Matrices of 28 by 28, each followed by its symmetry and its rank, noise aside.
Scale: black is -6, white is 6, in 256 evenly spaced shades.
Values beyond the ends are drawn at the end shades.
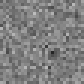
symmetric, rank eight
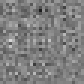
antisymmetric, rank six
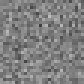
antisymmetric, rank eight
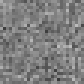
no symmetry, rank six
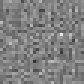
antisymmetric, rank six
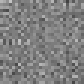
no symmetry, rank six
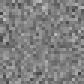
antisymmetric, rank eight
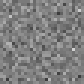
no symmetry, rank seven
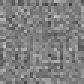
antisymmetric, rank eight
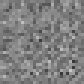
symmetric, rank six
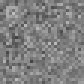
symmetric, rank seven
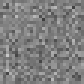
symmetric, rank six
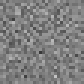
antisymmetric, rank six
